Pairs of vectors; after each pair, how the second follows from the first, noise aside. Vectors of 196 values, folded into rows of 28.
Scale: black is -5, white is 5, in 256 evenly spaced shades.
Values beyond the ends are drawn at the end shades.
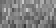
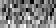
negated, scaled up.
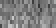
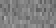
wrapped around, negated, shrunk.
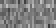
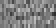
wrapped around, negated.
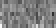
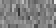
reversed, partly zeroed.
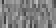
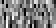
scaled up.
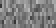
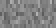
wrapped around, negated, shrunk.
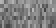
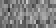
wrapped around, negated.
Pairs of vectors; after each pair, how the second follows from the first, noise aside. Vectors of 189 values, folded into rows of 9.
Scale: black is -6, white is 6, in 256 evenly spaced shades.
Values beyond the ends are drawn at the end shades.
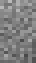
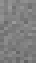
reversed, negated, shrunk.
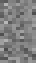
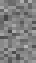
shuffled.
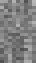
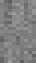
reversed, negated, shrunk.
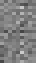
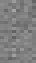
reversed, shrunk.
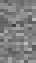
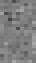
reversed, negated, partly zeroed.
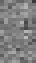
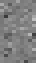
wrapped around, partly zeroed.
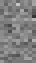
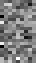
reversed, scaled up.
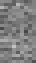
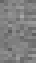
reversed, shrunk.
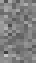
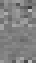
reversed, negated, partly zeroed.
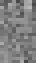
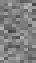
shuffled.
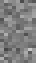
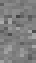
wrapped around, partly zeroed.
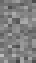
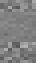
wrapped around, partly zeroed.
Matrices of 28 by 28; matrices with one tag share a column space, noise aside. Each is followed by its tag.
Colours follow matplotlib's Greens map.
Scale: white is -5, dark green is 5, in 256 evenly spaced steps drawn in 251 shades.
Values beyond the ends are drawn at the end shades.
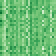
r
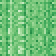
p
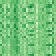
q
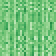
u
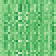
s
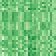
u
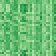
s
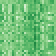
s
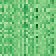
q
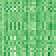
u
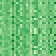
p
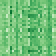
r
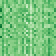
q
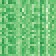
q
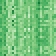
r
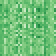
q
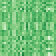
u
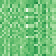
q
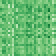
q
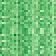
p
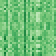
u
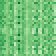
p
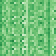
p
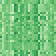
s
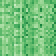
q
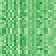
p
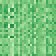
q
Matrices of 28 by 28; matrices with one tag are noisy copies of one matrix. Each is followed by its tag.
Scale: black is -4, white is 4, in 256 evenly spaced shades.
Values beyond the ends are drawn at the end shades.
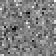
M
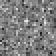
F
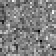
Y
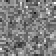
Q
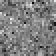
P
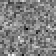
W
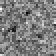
M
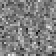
W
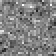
P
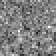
W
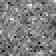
P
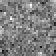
P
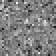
F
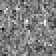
F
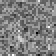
W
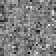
Y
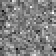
Y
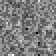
W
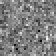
Y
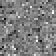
Y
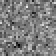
Q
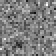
Q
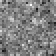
P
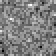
P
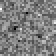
M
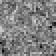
P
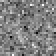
W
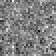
Y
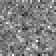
W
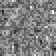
Y
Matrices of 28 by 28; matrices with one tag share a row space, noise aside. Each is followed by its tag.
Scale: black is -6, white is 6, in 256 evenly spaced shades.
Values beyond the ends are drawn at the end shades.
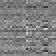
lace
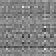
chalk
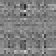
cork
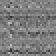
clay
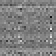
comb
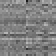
lace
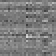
lace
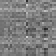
lace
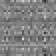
chalk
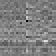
lace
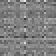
cork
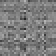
cork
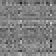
comb
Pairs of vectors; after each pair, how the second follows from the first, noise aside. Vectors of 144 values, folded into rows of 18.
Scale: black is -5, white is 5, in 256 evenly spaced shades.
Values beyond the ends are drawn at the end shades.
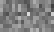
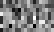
wrapped around, negated, scaled up.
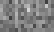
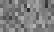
sign-scrambled.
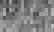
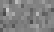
negated, partly zeroed.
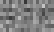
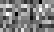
wrapped around, negated, scaled up.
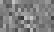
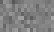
negated, shrunk.
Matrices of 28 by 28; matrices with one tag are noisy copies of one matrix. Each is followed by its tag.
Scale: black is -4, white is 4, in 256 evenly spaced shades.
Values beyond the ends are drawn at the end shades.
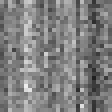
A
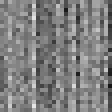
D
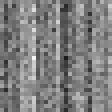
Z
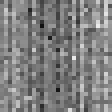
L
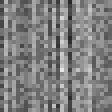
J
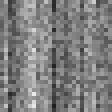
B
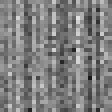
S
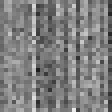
D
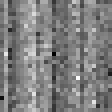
B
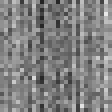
L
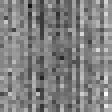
L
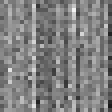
D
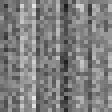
Z
